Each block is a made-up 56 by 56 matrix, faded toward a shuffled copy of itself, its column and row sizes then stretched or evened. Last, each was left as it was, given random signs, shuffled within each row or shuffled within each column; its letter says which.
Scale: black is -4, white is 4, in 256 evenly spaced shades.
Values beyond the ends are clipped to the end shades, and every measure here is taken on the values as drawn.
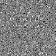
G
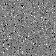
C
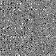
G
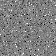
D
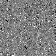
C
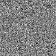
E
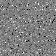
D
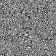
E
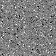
C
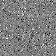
E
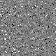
G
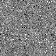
E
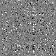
G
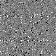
E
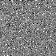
D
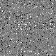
E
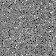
C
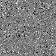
E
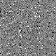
G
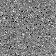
D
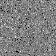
E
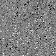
C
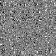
G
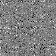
E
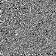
E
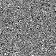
C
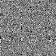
E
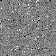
E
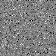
D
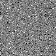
E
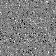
D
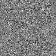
E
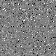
D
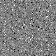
C
